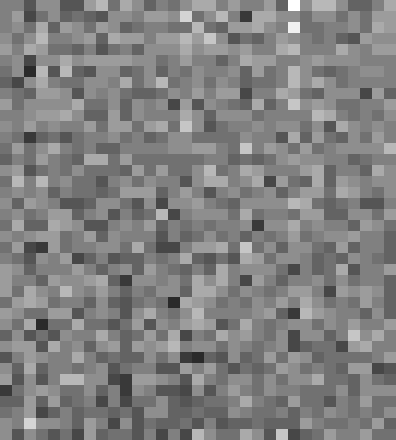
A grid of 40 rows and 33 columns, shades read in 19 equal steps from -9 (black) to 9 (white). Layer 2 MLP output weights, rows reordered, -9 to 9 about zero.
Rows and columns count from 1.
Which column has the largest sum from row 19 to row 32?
17
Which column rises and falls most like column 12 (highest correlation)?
7
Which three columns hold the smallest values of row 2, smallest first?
21, 3, 9
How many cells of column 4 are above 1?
12
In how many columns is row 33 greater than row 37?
15
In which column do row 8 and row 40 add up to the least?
2
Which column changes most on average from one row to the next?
25
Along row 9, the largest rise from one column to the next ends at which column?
32
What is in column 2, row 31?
1
